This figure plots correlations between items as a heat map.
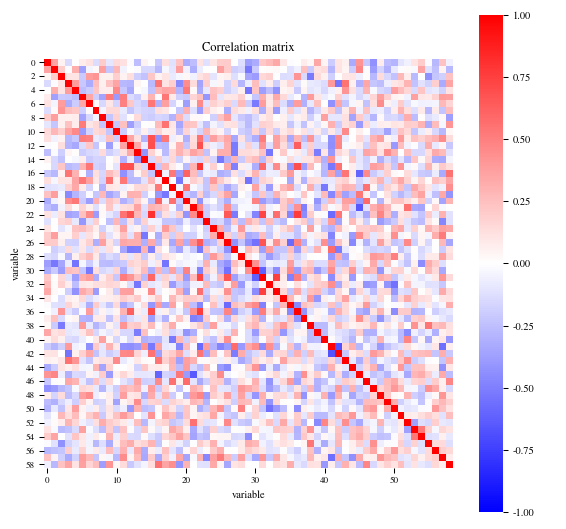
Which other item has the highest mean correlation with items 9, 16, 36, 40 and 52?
21
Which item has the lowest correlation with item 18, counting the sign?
40
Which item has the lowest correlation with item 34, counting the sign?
39
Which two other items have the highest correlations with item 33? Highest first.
31, 22
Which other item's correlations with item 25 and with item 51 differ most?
44
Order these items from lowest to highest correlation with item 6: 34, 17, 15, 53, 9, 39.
34, 53, 9, 39, 17, 15
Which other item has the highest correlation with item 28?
50
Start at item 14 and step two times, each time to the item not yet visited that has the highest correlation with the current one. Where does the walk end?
27
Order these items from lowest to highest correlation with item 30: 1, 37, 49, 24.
1, 49, 24, 37
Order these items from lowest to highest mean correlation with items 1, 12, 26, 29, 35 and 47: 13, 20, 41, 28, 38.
41, 20, 28, 38, 13
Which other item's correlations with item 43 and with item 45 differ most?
16
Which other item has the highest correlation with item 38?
55
